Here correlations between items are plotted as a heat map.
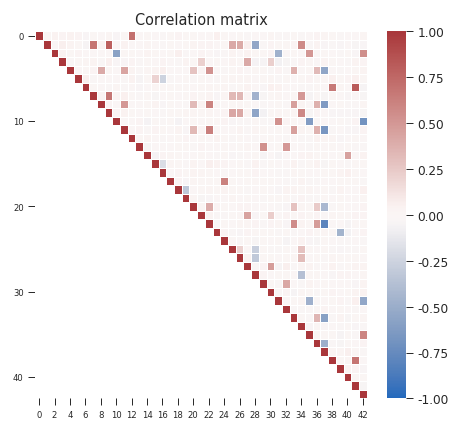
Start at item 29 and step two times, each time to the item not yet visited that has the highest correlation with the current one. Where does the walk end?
32
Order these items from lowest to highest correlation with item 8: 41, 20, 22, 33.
41, 20, 33, 22
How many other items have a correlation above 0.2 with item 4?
6
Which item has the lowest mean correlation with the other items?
37
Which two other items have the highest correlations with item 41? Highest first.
6, 38
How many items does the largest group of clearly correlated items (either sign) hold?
8
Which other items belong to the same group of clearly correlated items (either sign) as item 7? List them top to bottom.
1, 9, 25, 26, 28, 34
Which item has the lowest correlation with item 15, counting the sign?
16
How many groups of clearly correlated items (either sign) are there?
12
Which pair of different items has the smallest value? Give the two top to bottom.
22, 37
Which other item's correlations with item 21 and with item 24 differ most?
17
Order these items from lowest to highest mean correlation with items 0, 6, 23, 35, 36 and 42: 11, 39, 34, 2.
39, 34, 11, 2
